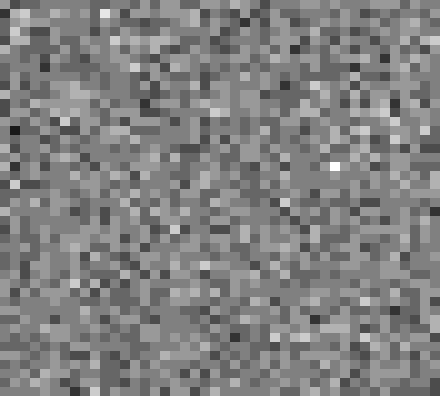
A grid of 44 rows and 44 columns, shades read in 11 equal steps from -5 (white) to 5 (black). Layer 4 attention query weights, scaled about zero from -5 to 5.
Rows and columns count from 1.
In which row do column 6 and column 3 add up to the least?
2
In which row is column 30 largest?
6
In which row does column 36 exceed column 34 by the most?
19
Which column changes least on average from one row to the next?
26
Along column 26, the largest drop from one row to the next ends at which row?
31
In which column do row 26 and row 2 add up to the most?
1
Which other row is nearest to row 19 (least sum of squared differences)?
16
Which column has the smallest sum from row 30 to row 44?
18
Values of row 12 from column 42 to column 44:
-2 2 -1
